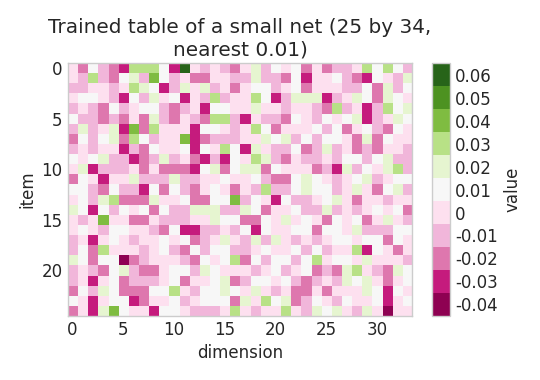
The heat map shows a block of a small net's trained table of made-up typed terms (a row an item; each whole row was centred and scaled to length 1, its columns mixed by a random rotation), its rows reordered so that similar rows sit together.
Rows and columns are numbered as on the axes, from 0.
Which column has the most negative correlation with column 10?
31
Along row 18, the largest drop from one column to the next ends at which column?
29
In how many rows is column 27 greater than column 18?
8
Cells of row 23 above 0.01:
3
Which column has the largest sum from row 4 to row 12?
18
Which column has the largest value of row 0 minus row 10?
11
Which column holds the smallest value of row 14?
2
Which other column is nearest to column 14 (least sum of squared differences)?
32
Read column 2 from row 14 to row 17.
-0.03 0 0 -0.03
